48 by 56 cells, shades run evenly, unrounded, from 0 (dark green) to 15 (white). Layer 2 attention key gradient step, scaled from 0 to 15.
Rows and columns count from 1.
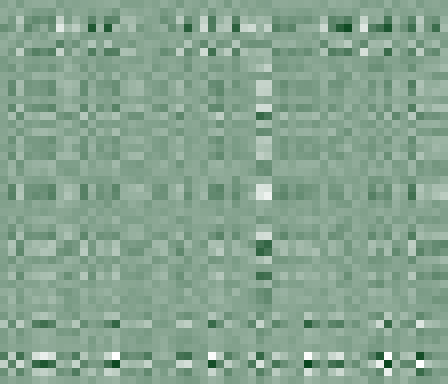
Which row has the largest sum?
45
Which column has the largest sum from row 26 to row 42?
15
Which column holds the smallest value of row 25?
52
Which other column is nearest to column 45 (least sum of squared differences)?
20
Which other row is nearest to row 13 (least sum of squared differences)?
27
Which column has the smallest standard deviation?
25
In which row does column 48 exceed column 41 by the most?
46
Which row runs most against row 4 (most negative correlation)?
6
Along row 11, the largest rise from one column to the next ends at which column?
53
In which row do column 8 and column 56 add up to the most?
4
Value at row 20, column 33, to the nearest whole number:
11
